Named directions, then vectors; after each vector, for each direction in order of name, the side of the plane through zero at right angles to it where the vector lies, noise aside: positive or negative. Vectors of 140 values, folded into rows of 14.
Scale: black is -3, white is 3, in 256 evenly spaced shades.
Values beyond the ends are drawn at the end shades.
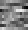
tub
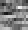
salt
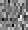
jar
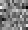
positive, negative, positive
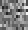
positive, positive, negative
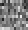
positive, positive, positive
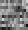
negative, negative, negative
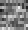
positive, positive, positive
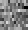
positive, negative, positive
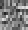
negative, positive, negative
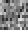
positive, negative, negative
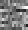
negative, positive, negative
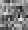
positive, negative, negative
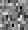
positive, negative, negative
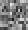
positive, negative, negative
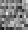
negative, negative, negative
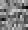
positive, negative, positive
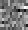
negative, positive, negative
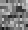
negative, negative, negative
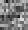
positive, negative, negative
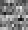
negative, positive, positive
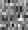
positive, negative, negative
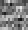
negative, positive, positive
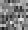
positive, negative, negative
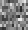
positive, negative, negative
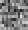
positive, positive, negative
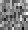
positive, negative, negative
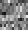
negative, positive, positive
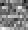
positive, positive, positive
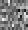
negative, positive, negative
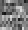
negative, positive, positive
